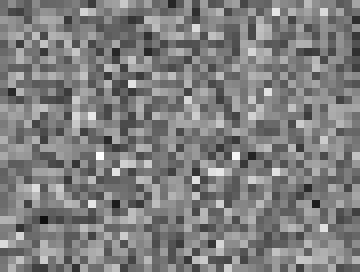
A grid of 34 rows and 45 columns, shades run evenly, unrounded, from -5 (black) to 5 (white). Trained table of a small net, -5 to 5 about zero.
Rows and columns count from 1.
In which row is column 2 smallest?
12
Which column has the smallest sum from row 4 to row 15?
16
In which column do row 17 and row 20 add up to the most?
30
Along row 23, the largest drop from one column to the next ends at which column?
26
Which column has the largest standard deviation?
25
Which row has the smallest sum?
6
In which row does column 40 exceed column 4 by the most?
9
